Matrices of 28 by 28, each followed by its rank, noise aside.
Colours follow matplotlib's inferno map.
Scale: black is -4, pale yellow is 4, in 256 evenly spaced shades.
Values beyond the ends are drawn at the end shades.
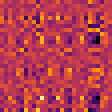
three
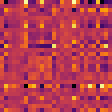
two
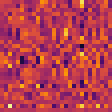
four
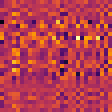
three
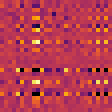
one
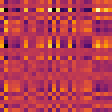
one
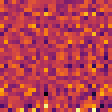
four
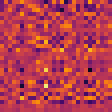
three
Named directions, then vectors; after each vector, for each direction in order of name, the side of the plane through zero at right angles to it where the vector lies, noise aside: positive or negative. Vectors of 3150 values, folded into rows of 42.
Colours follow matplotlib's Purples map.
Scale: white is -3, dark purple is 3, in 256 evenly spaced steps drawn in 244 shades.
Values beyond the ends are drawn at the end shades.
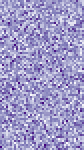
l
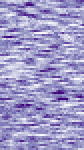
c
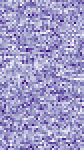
positive, negative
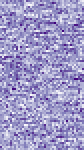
negative, positive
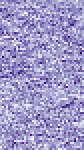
negative, negative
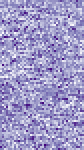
positive, positive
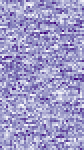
negative, positive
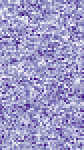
positive, positive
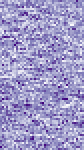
positive, positive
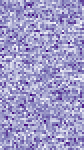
positive, negative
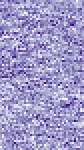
negative, negative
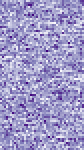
positive, negative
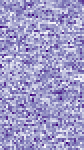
positive, negative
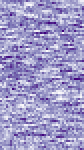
negative, positive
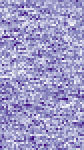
positive, positive
